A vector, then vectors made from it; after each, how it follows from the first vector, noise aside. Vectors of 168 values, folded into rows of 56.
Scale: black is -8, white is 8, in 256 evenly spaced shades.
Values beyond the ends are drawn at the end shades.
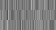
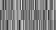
reversed, scaled up.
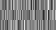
reversed, scaled up.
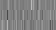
partly zeroed.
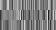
reversed, scaled up.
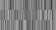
wrapped around, negated.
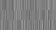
reversed, shrunk.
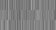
shrunk.
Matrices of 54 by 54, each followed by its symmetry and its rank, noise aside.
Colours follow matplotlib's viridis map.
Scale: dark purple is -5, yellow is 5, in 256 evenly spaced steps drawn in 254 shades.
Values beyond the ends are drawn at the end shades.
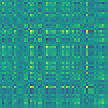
symmetric, rank two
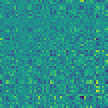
no symmetry, rank four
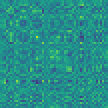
symmetric, rank four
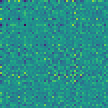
symmetric, rank four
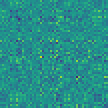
symmetric, rank four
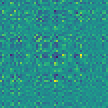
symmetric, rank four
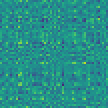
antisymmetric, rank four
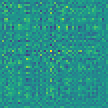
symmetric, rank four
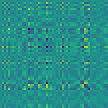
symmetric, rank two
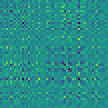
symmetric, rank three
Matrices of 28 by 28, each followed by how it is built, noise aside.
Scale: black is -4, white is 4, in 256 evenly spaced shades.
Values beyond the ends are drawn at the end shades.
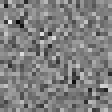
block diagonal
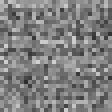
blocks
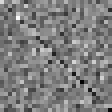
diagonal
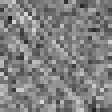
Toeplitz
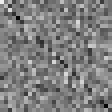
diagonal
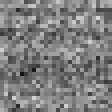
blocks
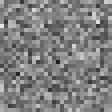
blocks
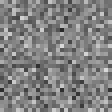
repeating columns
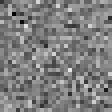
diagonal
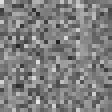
repeating rows
